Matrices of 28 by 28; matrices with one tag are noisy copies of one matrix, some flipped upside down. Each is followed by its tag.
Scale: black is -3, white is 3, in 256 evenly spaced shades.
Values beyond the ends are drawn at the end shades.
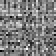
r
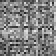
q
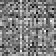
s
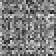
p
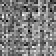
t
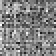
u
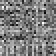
r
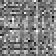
q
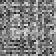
q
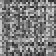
p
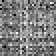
s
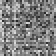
u
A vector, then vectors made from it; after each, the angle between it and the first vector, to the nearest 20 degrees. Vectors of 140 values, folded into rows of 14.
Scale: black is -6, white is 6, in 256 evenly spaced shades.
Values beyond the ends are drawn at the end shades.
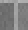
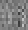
100 degrees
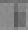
140 degrees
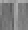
20 degrees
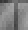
140 degrees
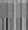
60 degrees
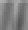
60 degrees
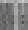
20 degrees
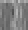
40 degrees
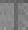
160 degrees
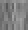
60 degrees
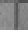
160 degrees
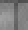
160 degrees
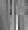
80 degrees
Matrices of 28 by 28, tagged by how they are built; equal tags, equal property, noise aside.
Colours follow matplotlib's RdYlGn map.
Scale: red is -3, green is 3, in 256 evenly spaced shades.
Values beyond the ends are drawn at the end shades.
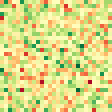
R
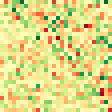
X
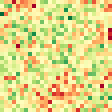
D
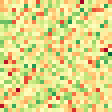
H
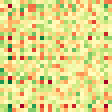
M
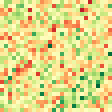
H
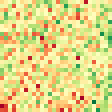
D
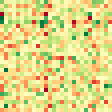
M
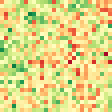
D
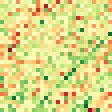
H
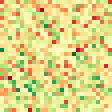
R
